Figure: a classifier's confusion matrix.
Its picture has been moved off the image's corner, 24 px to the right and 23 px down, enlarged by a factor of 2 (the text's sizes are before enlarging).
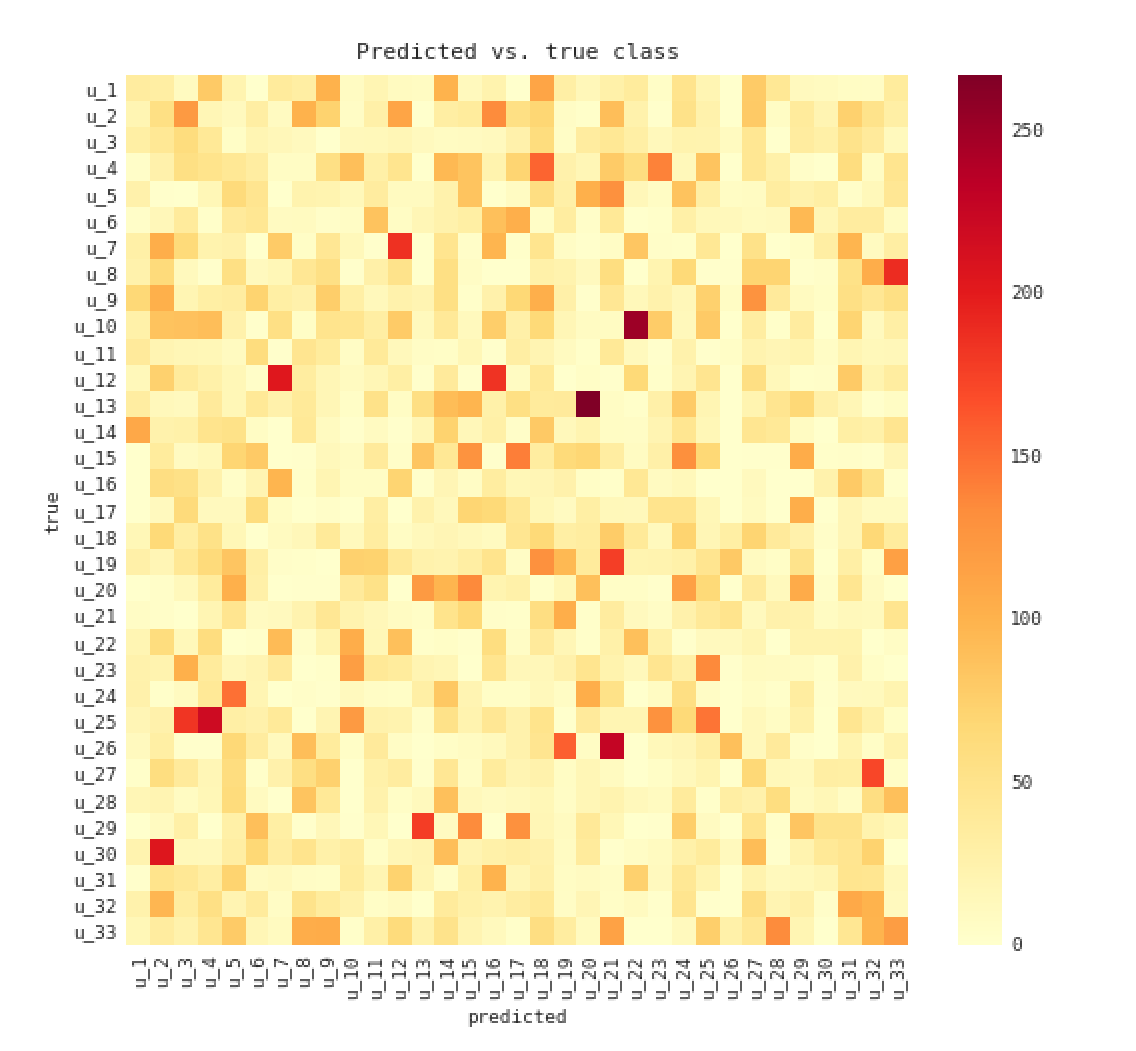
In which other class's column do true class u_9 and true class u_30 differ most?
u_2
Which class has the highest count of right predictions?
u_25
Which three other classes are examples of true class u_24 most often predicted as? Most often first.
u_5, u_20, u_14
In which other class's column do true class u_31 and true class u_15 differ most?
u_17
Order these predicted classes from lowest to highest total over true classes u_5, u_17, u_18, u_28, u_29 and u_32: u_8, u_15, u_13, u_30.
u_30, u_8, u_13, u_15
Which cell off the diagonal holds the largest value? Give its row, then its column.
u_13, u_20
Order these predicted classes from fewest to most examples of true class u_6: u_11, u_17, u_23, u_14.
u_23, u_14, u_11, u_17
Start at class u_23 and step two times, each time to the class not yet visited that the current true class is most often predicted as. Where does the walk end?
u_4
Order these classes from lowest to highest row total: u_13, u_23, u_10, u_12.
u_23, u_12, u_13, u_10
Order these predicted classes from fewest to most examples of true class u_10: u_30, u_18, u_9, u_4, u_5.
u_30, u_5, u_9, u_18, u_4
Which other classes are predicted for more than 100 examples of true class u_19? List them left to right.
u_18, u_21, u_33
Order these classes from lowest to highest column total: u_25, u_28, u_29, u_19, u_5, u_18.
u_28, u_19, u_29, u_25, u_5, u_18
